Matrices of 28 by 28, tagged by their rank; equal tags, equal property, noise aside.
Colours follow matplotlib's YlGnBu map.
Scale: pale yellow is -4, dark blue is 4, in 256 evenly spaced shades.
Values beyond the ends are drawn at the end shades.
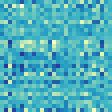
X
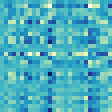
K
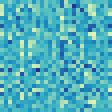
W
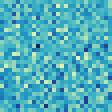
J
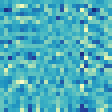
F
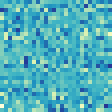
W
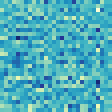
F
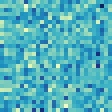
W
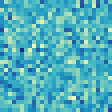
J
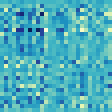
X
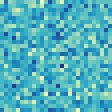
J
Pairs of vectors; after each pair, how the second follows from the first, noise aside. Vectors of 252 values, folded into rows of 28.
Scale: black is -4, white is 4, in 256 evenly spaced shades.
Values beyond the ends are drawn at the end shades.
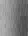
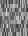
shuffled.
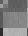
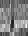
wrapped around.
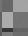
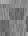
wrapped around, negated, shrunk.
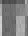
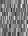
shuffled.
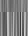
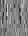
reversed, negated, partly zeroed.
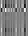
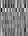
copied.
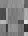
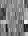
copied.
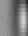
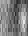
copied.
